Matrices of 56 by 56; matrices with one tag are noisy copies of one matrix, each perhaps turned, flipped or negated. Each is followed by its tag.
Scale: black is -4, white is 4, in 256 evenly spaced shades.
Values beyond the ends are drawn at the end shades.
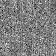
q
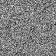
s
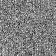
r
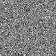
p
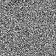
p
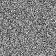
p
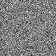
s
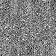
q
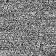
q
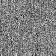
r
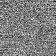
r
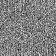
r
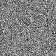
s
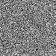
s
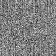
r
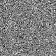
s
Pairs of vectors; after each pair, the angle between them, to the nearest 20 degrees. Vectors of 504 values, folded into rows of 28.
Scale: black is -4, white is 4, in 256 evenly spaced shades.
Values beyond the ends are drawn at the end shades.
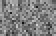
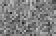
40 degrees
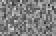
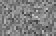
80 degrees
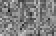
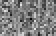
40 degrees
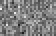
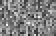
40 degrees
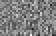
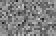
100 degrees
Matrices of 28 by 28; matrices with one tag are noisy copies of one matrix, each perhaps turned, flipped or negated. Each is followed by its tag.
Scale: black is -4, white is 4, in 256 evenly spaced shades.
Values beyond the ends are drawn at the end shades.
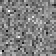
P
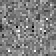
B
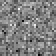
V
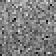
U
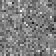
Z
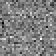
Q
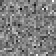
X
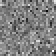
P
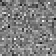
Q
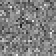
V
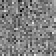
Z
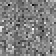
B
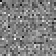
Q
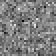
V
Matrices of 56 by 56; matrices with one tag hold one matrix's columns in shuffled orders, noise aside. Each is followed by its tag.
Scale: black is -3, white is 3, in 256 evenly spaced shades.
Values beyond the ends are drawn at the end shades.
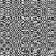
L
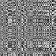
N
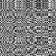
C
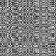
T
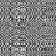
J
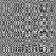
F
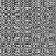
T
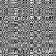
L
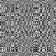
F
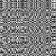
C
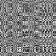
F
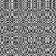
C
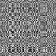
F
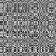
F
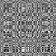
F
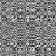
J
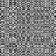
T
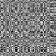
F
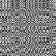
C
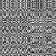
C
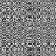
J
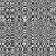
J
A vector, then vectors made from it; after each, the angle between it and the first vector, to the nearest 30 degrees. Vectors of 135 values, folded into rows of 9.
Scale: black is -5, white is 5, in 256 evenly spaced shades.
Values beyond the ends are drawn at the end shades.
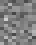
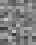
60 degrees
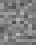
90 degrees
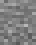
90 degrees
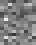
30 degrees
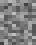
150 degrees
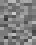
150 degrees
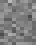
120 degrees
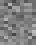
30 degrees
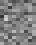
30 degrees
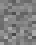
30 degrees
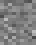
30 degrees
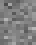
60 degrees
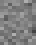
150 degrees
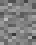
30 degrees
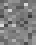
90 degrees
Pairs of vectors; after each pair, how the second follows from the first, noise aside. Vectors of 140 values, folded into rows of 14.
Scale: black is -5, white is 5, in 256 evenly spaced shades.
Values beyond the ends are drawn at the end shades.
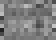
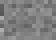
negated, shrunk.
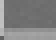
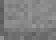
negated, shrunk.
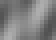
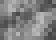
wrapped around.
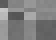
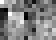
negated, scaled up.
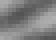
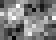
wrapped around, scaled up.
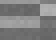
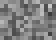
sign-scrambled.
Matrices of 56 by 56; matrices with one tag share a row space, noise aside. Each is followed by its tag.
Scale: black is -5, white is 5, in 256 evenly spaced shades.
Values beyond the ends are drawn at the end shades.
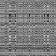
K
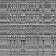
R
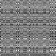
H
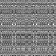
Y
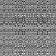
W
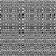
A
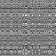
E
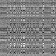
R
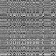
R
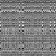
A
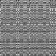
H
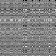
E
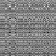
K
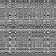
K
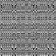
Y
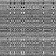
R
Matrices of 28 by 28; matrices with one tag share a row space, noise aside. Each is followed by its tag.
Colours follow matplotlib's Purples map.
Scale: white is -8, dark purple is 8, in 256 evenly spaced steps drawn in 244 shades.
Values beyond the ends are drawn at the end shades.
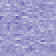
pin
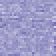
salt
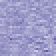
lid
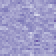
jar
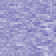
lid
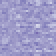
jar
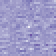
jar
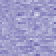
jar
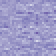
jar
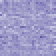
salt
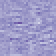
lid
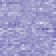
salt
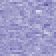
lid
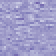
pin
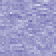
lid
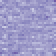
salt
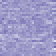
salt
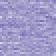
salt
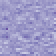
jar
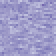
lid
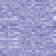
salt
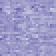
pin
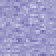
pin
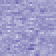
pin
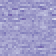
salt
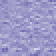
jar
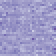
salt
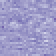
lid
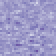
pin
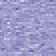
pin
